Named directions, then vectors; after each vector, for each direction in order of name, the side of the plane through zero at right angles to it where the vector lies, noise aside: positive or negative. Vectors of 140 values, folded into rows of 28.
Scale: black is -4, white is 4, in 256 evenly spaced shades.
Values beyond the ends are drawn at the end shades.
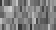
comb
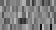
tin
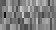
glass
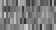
negative, negative, positive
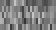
positive, negative, positive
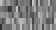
negative, negative, negative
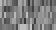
negative, negative, positive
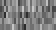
positive, positive, negative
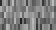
positive, negative, positive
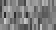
positive, positive, negative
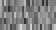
negative, negative, positive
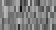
positive, negative, negative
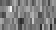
positive, positive, positive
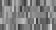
positive, negative, negative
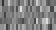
negative, positive, positive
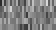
positive, positive, negative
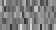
negative, negative, positive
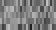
positive, negative, negative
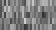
positive, positive, negative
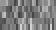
negative, negative, negative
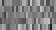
negative, positive, positive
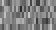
positive, negative, negative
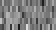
positive, negative, positive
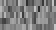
negative, negative, positive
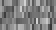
negative, positive, positive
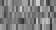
negative, positive, positive
